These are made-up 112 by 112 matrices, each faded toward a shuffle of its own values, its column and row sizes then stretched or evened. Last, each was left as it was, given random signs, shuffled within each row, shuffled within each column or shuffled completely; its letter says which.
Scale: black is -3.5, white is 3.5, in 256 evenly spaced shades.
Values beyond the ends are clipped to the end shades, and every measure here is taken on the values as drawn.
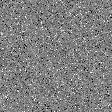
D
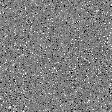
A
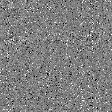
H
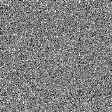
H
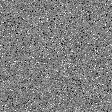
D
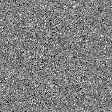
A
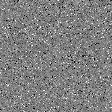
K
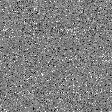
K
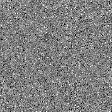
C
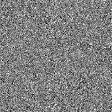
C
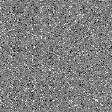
C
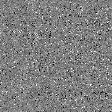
H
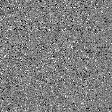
H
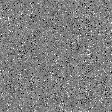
A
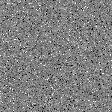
D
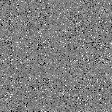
H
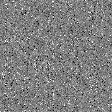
A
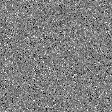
A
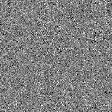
C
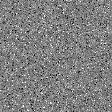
A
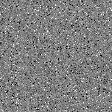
A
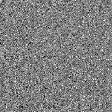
C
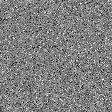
D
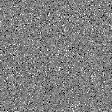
C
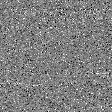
K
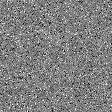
D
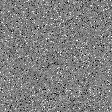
D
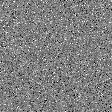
D
